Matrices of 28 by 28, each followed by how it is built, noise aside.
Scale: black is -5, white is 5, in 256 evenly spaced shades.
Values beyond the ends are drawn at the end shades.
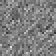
Hankel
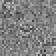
block diagonal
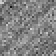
Hankel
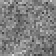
smooth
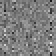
uneven columns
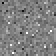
sparse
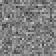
blocks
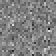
uneven columns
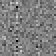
uneven columns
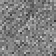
Hankel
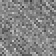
Toeplitz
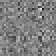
low rank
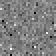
sparse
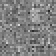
low rank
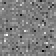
sparse
